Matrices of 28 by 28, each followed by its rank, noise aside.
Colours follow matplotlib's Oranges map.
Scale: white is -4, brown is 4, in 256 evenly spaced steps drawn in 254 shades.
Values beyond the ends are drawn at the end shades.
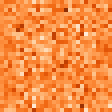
six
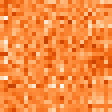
four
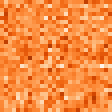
six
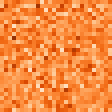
eight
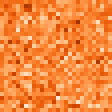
six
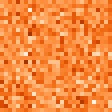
eight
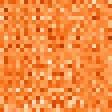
four
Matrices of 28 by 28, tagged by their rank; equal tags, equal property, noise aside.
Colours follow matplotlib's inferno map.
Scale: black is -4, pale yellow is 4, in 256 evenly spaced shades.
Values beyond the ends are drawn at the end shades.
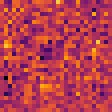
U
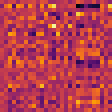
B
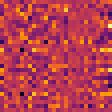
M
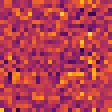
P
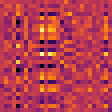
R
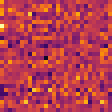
U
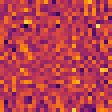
P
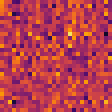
U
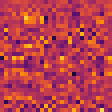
U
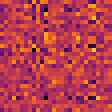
M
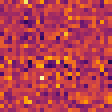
M
